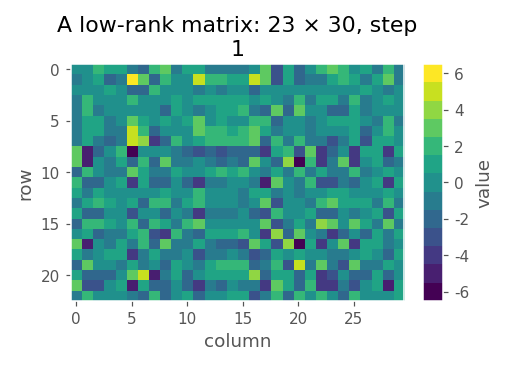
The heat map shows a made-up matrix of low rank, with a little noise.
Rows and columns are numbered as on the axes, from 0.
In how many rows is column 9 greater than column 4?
9
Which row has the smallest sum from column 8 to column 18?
8
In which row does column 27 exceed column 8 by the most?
16
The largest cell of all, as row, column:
1, 5
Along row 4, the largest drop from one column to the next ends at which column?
19
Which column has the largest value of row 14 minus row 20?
7
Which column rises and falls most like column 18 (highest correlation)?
29
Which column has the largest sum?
6
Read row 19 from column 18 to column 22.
2 -3 5 -1 3
